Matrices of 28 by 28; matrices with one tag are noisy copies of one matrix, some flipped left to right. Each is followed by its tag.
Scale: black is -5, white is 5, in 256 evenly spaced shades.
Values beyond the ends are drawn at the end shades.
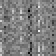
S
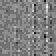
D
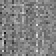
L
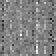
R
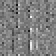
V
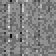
D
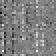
L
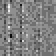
D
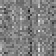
S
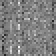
R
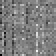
L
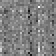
S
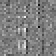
V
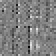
V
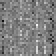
R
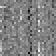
S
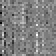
L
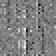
V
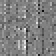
V
